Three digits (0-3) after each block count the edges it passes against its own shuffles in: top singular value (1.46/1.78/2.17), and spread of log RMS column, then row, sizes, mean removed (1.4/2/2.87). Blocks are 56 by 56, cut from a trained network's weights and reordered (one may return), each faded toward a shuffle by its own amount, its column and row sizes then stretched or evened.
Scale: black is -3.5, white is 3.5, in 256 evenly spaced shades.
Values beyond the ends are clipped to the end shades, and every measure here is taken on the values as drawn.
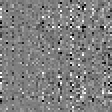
1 3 1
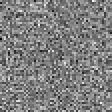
2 0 0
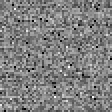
0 0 0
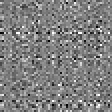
3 3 2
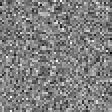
2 0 0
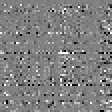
0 2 3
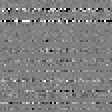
2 0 3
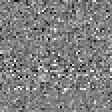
0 0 2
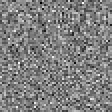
2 0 0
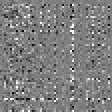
1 3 2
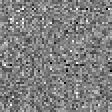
1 1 1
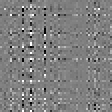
3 3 2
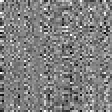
3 3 1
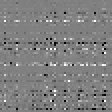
2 2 3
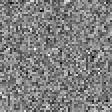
0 0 1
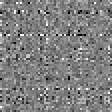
2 2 2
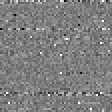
0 0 2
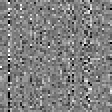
2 3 0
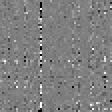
2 2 1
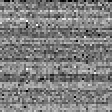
3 0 1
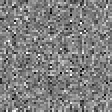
2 2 0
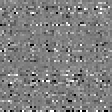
0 1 3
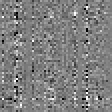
1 3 1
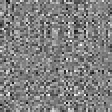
3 2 2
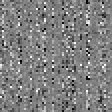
0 3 0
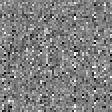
0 2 1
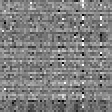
3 2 0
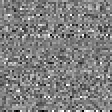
1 0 3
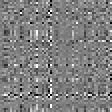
3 3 2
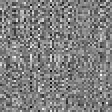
3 2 1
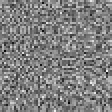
3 0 1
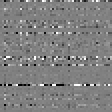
2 1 3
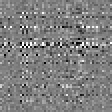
3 2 3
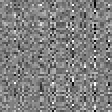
3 3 0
